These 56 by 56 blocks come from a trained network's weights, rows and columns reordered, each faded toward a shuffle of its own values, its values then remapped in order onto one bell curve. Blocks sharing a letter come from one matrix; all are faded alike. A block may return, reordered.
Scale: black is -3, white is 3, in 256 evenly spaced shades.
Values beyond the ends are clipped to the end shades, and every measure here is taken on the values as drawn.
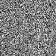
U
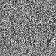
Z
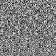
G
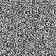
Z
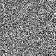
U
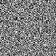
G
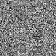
G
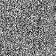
U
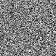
Z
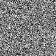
U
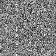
U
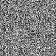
Z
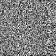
U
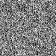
Z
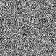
G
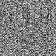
Z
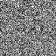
Z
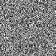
Z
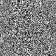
U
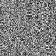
Z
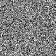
Z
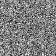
Z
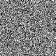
Z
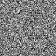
G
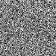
U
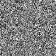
U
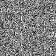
U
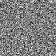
G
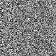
U
